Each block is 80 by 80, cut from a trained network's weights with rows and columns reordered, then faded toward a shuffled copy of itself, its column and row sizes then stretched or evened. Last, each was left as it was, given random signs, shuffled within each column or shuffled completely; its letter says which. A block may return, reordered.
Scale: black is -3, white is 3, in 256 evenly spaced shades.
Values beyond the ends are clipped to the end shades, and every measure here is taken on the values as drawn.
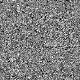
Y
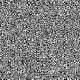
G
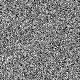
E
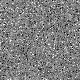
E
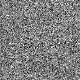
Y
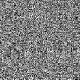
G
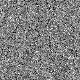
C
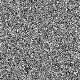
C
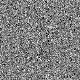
C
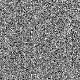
C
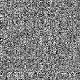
G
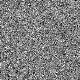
C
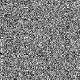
G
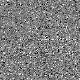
Y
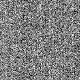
C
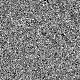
E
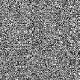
G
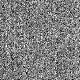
C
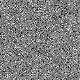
C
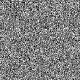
G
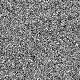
E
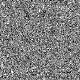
Y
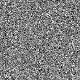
C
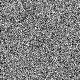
E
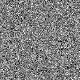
C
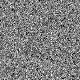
C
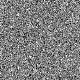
C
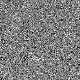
Y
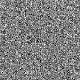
G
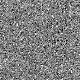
C
